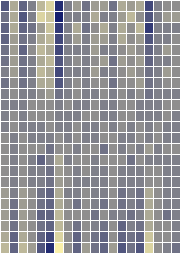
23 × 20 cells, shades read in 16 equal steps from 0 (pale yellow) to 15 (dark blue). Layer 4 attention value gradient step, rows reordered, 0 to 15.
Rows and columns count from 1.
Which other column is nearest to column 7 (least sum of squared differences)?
17
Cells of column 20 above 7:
14
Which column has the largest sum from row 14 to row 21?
6
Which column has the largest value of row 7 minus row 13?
7
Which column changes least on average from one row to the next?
18
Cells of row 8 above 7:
9
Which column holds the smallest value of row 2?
5
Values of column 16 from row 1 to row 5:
5 7 4 6 7
